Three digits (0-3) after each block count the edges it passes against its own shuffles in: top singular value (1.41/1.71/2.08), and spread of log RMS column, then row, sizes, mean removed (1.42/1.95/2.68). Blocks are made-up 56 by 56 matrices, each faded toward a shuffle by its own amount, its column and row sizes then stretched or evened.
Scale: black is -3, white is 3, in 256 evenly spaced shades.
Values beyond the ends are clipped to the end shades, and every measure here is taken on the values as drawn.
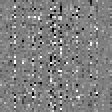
1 3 1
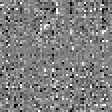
1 3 2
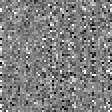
0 3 0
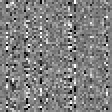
2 3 0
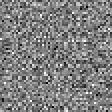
3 0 0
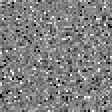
1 0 1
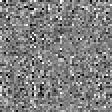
1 2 2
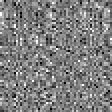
3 2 0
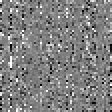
2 3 0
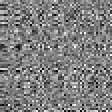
3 1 3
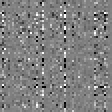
3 3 2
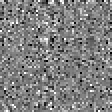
2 1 1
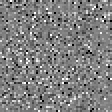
2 0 1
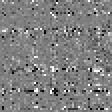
1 2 3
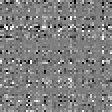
1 3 3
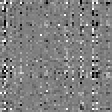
3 3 2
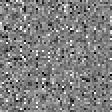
1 2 1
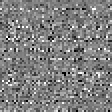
2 0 3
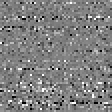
1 0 3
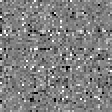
2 1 2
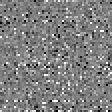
0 1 2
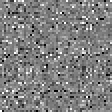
2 0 2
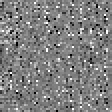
0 2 0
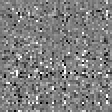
1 2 2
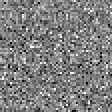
2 0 0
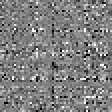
0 2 3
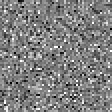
1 0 0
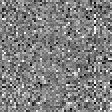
2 2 0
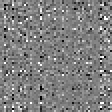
2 3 2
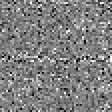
1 1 2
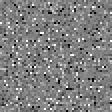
0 0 1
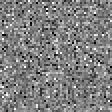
1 1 1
